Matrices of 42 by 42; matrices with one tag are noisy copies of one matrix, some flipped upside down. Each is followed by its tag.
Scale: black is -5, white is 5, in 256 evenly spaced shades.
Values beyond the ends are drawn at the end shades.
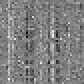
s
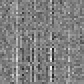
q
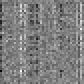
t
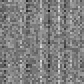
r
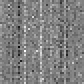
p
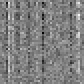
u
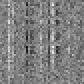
s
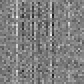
q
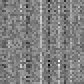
r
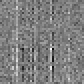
q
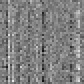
u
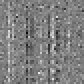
s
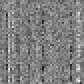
u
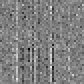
q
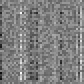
t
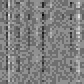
u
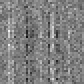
s
